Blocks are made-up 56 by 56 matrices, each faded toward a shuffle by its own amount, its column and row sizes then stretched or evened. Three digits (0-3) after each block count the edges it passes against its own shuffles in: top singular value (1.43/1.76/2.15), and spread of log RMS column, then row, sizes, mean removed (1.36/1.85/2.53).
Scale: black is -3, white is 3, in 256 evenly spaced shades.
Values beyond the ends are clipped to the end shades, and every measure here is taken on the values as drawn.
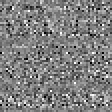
0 1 3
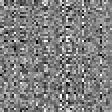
3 3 1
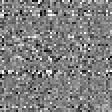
1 2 3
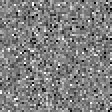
0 1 0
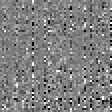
1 3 2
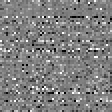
2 1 3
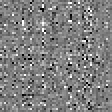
1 3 1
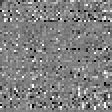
1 2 3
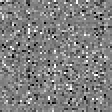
1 2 2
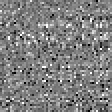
2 1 1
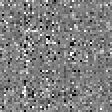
0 2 2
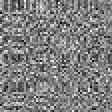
3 2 0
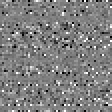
0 0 3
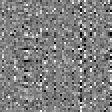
3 3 1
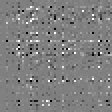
2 3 3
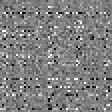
2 2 3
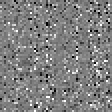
0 3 0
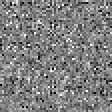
1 0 1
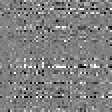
3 2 3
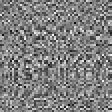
3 0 2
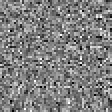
2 1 1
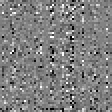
0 3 2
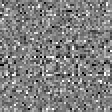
2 0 2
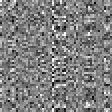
3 3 0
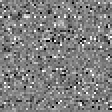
0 0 2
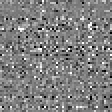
1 2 3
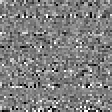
0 1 3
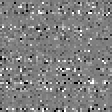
1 1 3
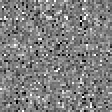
1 1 1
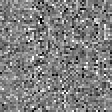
1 2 0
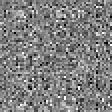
2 1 1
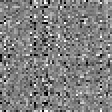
2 3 2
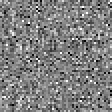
2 1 0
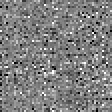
1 2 2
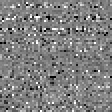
1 0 3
